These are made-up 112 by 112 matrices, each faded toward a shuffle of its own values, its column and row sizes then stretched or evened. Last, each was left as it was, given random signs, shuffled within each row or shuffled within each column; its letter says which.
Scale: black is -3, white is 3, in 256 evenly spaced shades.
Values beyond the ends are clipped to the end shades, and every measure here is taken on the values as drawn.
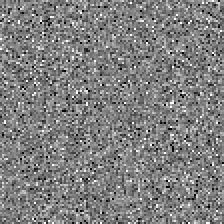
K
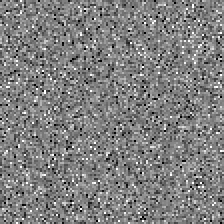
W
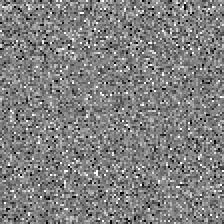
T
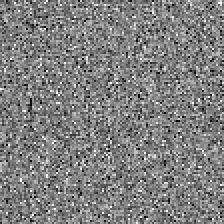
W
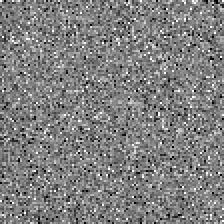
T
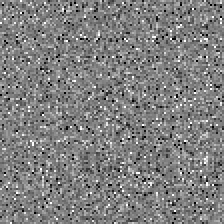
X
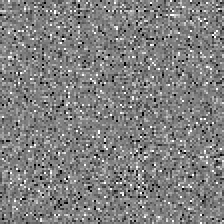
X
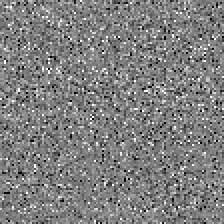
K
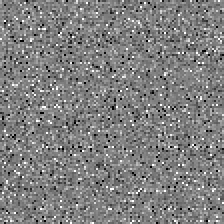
T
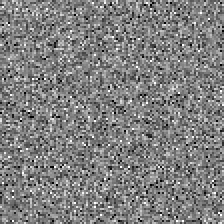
T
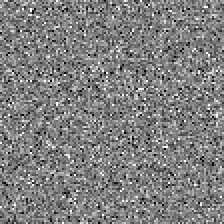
T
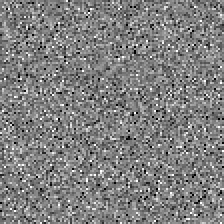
T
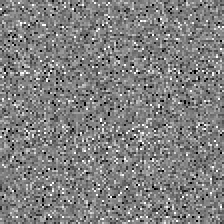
T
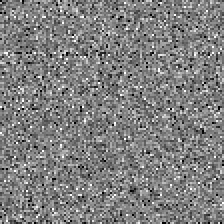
T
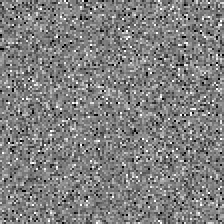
K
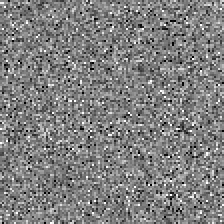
X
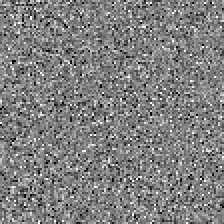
X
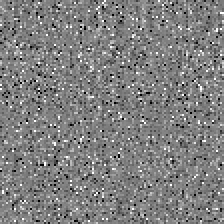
X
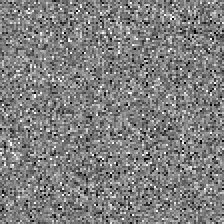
K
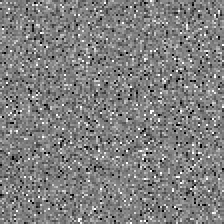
W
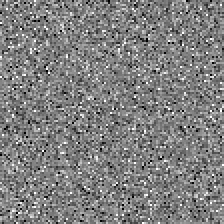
W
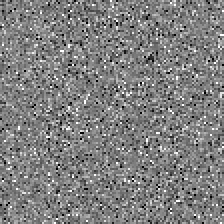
W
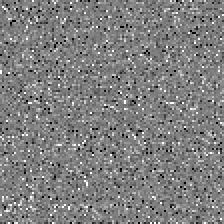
T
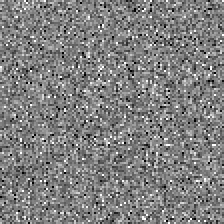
X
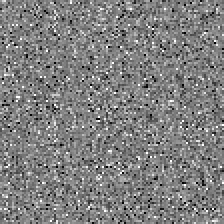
K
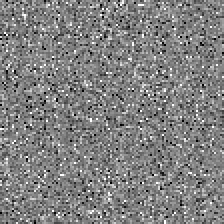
K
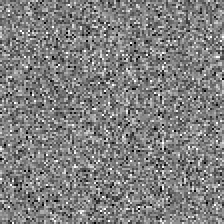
W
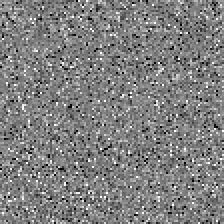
T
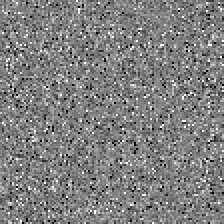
X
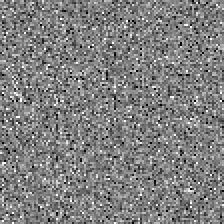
W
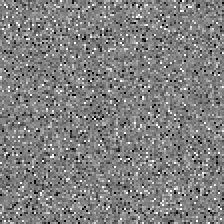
T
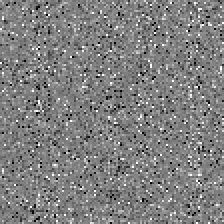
W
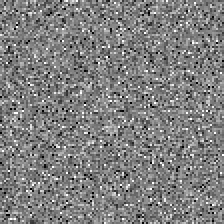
T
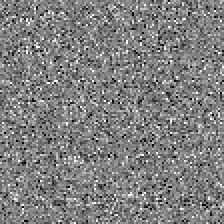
T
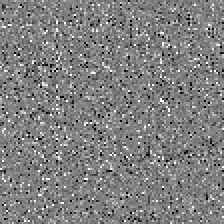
K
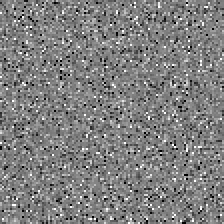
K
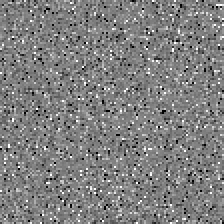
T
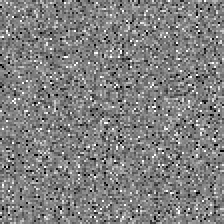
W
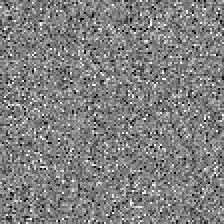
W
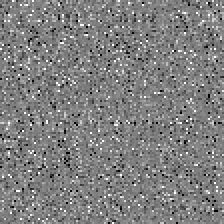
X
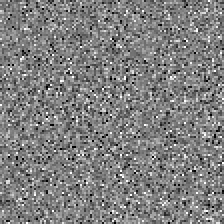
X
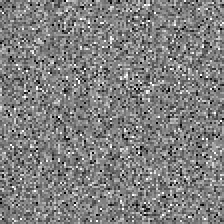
K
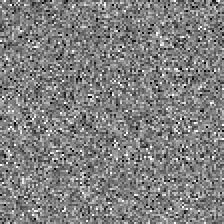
T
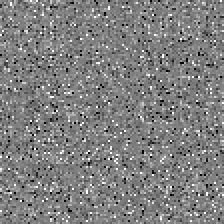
X
